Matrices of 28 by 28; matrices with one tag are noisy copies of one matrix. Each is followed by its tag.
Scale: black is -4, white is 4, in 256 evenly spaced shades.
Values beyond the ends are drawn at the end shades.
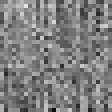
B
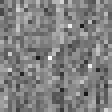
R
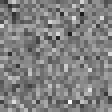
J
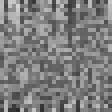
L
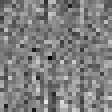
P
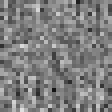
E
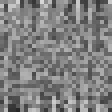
L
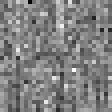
R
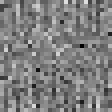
E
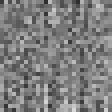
P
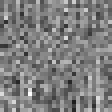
E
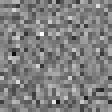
J
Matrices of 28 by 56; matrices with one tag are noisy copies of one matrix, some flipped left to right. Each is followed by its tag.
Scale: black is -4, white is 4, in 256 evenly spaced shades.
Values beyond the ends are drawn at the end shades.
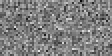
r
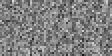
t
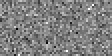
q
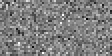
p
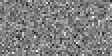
q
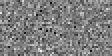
r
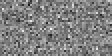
r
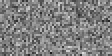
t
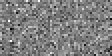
p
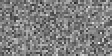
q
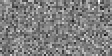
t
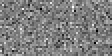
r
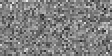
p
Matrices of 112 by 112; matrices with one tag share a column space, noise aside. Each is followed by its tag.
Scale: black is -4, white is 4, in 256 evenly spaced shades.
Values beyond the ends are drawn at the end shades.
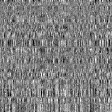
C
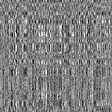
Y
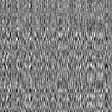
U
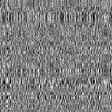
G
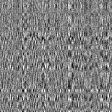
U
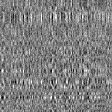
G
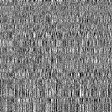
C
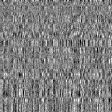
C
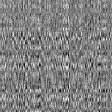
U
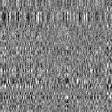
G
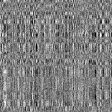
Y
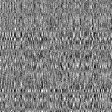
U
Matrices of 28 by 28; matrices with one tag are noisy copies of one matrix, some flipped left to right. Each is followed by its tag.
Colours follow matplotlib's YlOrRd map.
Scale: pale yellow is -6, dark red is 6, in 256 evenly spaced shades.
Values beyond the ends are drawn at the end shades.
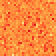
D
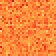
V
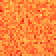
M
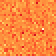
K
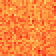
M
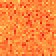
D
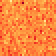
M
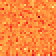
K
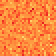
K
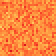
D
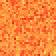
K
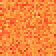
V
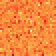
V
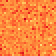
K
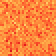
D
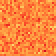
D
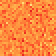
K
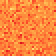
M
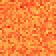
V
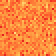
K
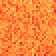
M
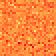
D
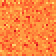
D
